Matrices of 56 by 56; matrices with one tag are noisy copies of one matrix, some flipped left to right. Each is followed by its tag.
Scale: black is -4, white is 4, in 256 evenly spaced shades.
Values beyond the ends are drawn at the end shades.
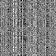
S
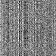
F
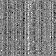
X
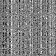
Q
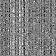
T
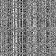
S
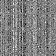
S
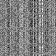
S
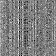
F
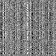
X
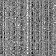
X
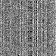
F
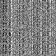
Q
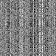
S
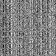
Q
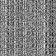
Q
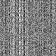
T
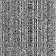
F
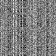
S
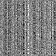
X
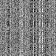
S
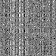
T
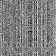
F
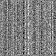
X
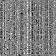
X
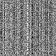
X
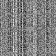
S
